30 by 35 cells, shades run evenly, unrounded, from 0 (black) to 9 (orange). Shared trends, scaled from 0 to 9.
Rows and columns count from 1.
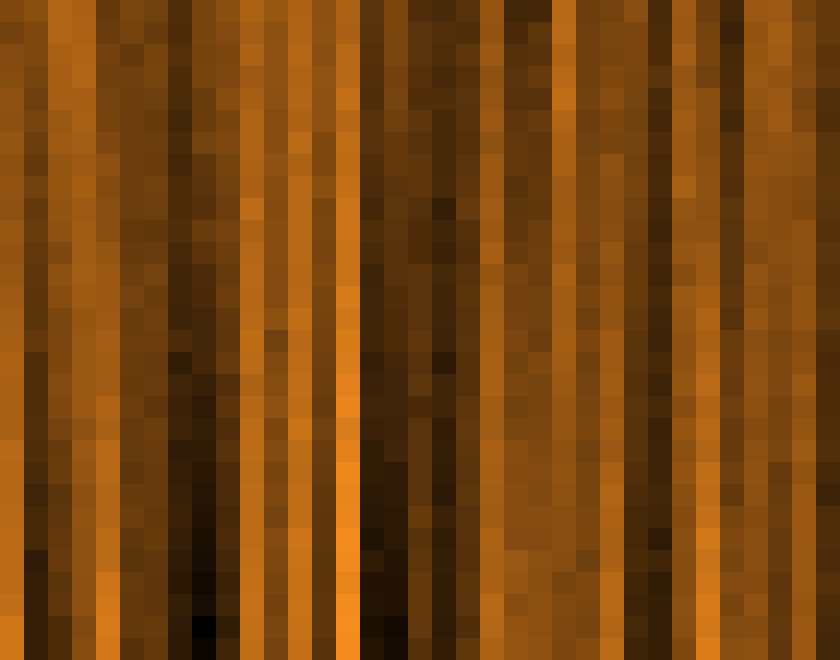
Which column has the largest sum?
15
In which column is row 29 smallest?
9
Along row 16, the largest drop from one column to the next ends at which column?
16
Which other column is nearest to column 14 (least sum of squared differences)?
33
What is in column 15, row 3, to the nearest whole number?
7
